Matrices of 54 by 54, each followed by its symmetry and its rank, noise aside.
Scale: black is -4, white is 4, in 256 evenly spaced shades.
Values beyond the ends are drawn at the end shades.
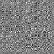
no symmetry, rank six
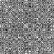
symmetric, rank six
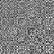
symmetric, rank six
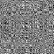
antisymmetric, rank six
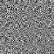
no symmetry, rank six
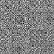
symmetric, rank eight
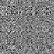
no symmetry, rank six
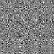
antisymmetric, rank six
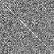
symmetric, rank eight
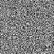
antisymmetric, rank twelve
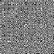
symmetric, rank six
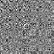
symmetric, rank six
